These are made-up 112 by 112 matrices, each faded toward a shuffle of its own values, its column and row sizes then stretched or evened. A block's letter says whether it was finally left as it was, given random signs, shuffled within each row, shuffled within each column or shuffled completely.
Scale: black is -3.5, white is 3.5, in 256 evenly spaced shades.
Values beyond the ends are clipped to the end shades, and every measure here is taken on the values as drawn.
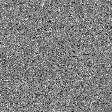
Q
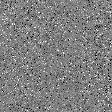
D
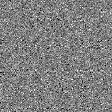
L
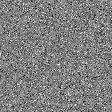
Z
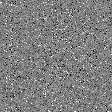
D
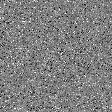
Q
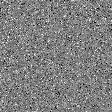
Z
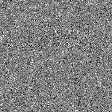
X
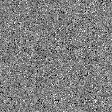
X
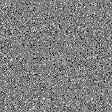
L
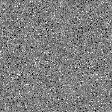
X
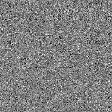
L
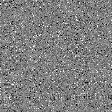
L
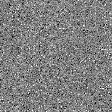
L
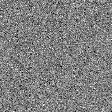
D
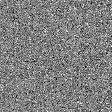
D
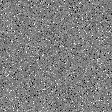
Z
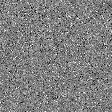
Q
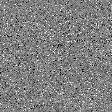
X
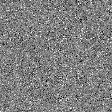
X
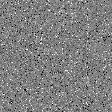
D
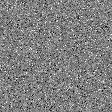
Z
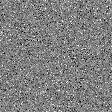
Z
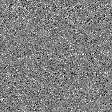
Q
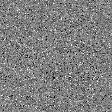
X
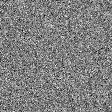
Z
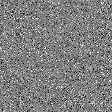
X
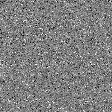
Q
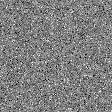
Z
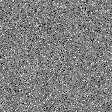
Z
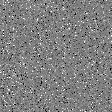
D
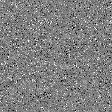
L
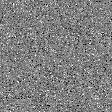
Q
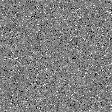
X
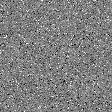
Z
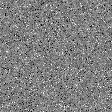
Z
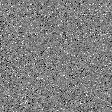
Q
